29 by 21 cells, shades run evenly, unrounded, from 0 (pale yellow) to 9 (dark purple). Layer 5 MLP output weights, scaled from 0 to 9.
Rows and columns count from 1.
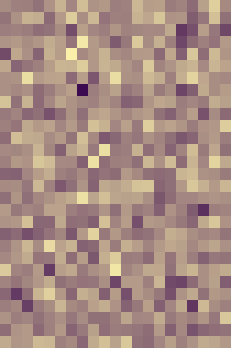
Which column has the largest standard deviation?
8
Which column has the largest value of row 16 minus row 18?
6
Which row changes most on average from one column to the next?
5
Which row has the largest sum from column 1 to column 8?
20
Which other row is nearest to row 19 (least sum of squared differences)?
9
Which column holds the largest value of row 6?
2
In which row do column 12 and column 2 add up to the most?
25
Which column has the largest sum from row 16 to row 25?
16
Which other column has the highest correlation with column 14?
21
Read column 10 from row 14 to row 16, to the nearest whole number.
5 5 3
